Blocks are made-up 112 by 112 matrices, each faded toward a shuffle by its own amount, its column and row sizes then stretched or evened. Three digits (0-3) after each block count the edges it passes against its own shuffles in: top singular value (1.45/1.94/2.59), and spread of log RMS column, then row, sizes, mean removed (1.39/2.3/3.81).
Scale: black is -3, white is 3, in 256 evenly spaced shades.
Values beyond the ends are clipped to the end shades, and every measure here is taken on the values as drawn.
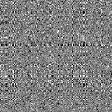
3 2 2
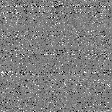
1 1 2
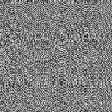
3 1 1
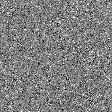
0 1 0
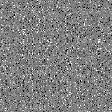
2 1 0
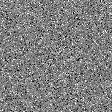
0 0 0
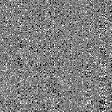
2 2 1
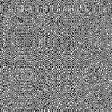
3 2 1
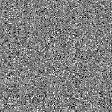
2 1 1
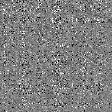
0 2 2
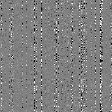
2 3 1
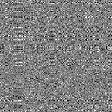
3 0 2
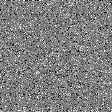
1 0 1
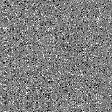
2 1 0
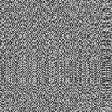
3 2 1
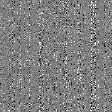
0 3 1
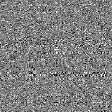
2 1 2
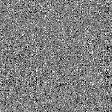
1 1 1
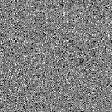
2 1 0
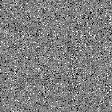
1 1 1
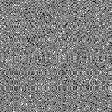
3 0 0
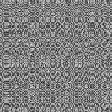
3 0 1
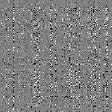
2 3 2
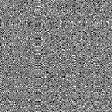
3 1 1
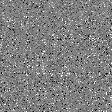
0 1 1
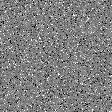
1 0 0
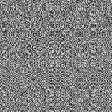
3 1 0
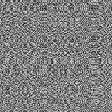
3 0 1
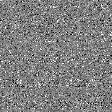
0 0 2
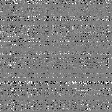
0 2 3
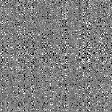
2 2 2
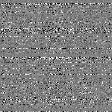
0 1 3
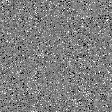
1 1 1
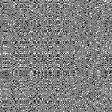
3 1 1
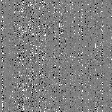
0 3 1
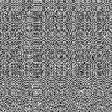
3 0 1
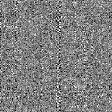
2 2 1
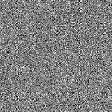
2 1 1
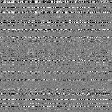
3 1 3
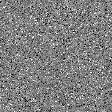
0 0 1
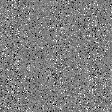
0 2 0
